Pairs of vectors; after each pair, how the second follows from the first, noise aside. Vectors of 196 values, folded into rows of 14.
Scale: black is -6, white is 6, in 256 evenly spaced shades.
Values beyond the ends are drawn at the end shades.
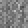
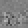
reversed, negated, partly zeroed.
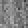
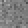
reversed, negated, partly zeroed.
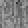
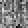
wrapped around, scaled up.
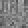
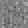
reversed, negated, partly zeroed.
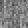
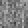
reversed.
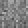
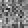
wrapped around, negated, scaled up.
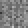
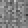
reversed.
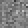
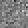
copied.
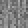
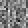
wrapped around, scaled up.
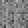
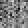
wrapped around, scaled up.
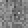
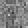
reversed.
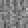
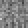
reversed.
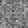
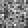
wrapped around, negated, scaled up.
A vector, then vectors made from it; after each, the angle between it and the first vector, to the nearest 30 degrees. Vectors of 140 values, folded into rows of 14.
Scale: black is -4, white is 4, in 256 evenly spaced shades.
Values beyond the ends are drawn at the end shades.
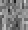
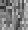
60 degrees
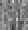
90 degrees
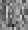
90 degrees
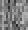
60 degrees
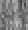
120 degrees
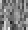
60 degrees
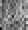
60 degrees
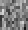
60 degrees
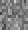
150 degrees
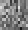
90 degrees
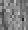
120 degrees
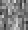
150 degrees
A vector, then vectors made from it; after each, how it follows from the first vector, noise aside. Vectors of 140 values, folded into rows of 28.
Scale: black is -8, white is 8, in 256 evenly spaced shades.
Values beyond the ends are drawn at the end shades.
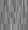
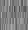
sign-scrambled.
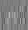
wrapped around, partly zeroed.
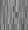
reversed.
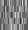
scaled up.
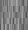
reversed.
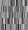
reversed, negated, scaled up.
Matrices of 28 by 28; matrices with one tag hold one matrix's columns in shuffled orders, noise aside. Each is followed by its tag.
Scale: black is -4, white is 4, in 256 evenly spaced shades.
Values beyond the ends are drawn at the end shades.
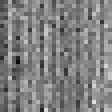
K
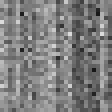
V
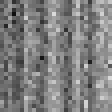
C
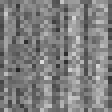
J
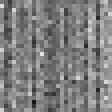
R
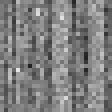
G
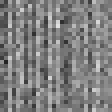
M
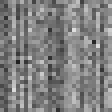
J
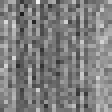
M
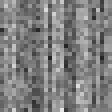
K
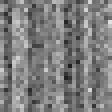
M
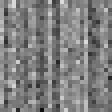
R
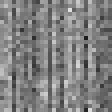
K
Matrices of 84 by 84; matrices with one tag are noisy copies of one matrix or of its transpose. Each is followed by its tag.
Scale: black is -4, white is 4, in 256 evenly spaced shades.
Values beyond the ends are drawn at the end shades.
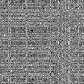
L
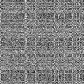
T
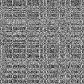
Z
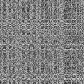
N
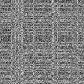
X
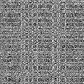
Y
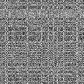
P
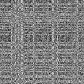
X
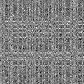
Y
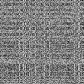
N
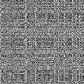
T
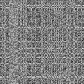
P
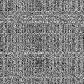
X
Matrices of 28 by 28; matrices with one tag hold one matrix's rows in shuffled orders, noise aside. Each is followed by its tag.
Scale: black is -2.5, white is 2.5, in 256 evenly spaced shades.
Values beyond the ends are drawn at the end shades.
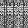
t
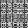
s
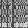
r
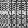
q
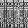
t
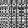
q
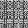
t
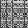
s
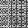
q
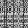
t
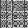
s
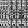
q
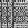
r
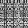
t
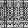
t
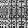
q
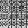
q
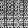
t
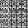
q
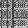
r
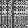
r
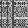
r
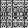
s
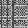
r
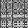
s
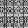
t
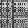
r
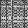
s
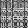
s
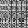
q
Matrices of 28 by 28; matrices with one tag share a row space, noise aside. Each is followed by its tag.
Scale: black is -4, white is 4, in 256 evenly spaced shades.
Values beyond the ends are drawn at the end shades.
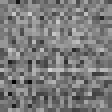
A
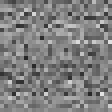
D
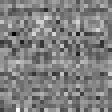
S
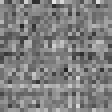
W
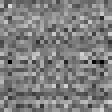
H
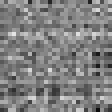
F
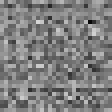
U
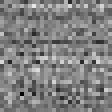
W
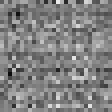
A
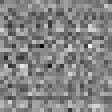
U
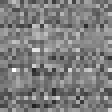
S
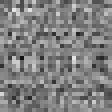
A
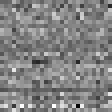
S
